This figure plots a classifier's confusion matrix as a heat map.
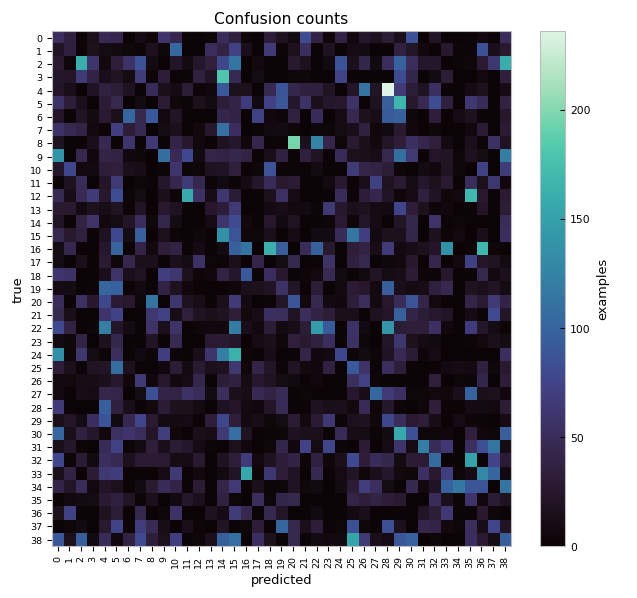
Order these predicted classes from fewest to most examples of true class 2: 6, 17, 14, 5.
17, 5, 6, 14
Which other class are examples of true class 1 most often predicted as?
10
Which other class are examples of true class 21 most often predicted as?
29
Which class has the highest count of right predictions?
2
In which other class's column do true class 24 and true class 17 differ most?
15
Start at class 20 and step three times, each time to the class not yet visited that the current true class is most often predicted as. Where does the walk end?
28
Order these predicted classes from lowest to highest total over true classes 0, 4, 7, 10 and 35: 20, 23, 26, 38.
23, 20, 38, 26
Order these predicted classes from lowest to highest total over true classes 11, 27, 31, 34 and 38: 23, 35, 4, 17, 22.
22, 23, 17, 4, 35
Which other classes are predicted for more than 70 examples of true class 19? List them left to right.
4, 5, 28
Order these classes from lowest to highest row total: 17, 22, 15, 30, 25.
17, 25, 15, 30, 22
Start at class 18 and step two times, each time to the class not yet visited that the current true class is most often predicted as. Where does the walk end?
36
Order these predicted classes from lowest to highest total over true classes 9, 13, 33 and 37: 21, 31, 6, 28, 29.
6, 21, 31, 28, 29
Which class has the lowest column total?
34
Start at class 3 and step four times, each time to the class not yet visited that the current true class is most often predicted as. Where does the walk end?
5
